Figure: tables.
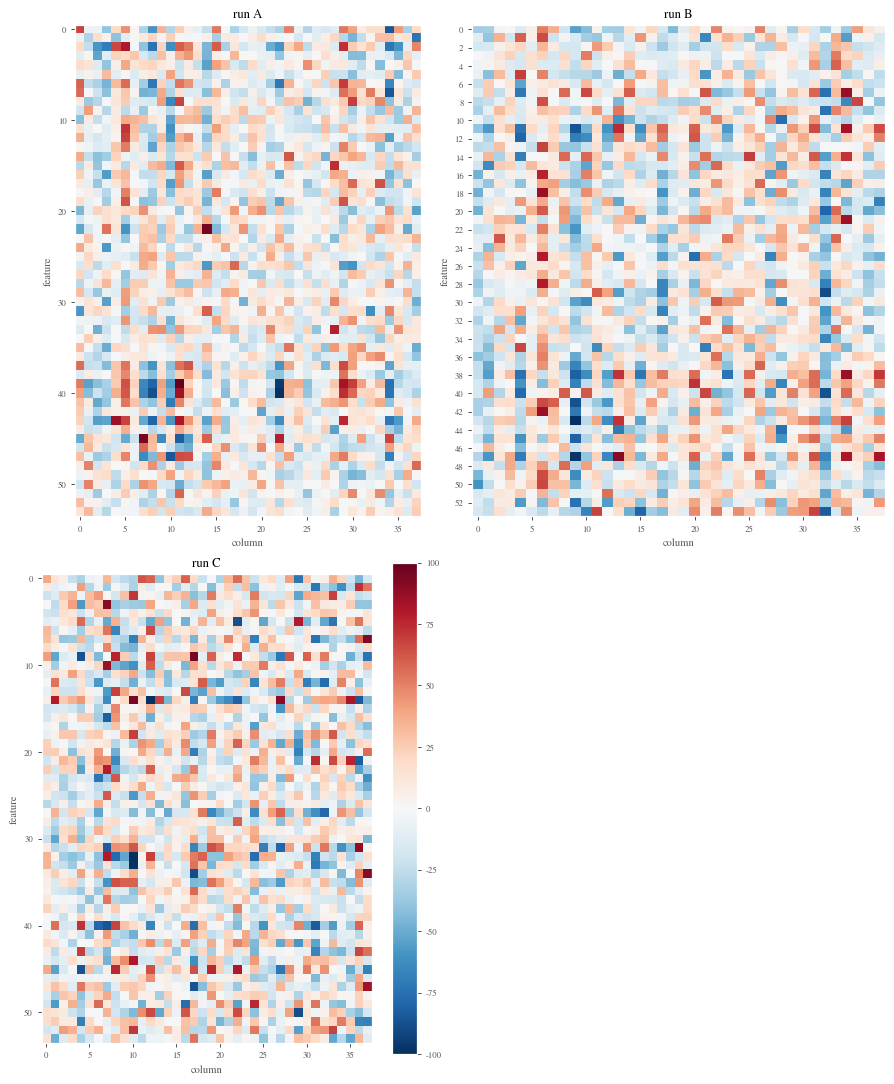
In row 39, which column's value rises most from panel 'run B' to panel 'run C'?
4
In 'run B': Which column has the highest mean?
6
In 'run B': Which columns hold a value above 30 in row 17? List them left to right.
6, 7, 22, 26
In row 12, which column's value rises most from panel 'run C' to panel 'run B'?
20
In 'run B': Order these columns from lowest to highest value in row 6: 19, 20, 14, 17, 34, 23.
23, 19, 34, 20, 17, 14
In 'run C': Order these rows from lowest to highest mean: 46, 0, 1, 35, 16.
1, 16, 46, 35, 0
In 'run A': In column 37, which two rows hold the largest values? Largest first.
48, 2
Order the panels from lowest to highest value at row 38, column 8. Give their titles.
run A, run B, run C
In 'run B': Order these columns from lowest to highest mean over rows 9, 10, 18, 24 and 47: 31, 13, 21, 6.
21, 13, 31, 6
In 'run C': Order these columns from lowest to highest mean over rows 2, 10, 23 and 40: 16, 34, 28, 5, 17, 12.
17, 34, 5, 12, 28, 16
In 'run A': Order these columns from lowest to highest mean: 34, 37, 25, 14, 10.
10, 34, 14, 25, 37
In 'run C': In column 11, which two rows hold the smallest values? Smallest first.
49, 3
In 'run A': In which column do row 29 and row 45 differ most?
11
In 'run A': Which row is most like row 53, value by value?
23
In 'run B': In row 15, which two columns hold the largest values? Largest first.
22, 20
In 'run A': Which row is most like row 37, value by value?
6
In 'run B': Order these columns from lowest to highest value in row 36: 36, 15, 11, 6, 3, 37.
15, 37, 3, 36, 11, 6
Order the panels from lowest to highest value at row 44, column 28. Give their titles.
run B, run A, run C
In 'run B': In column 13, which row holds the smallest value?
44
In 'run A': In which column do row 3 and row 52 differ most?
17
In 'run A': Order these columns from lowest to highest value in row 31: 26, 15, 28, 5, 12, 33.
5, 15, 33, 12, 26, 28
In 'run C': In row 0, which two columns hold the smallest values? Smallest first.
29, 36
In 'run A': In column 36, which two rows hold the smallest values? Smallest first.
22, 17
